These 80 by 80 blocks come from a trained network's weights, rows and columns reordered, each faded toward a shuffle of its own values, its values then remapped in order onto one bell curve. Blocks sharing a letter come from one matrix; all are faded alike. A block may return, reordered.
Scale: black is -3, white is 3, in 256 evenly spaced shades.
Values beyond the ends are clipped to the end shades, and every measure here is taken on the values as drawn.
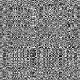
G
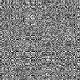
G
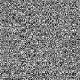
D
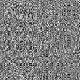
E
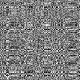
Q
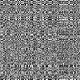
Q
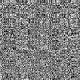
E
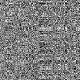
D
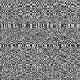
G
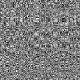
E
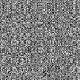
E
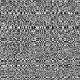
Q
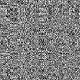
D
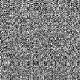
D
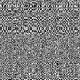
Q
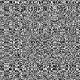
G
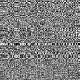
Q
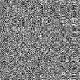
D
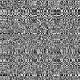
Q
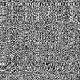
E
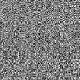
D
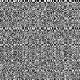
Q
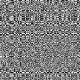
Q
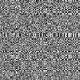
G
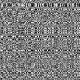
Q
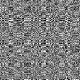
G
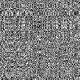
E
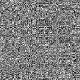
D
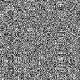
D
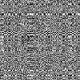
Q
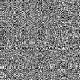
D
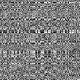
Q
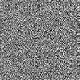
D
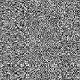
D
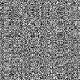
E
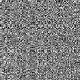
E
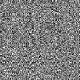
D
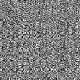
E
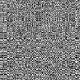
G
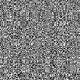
E
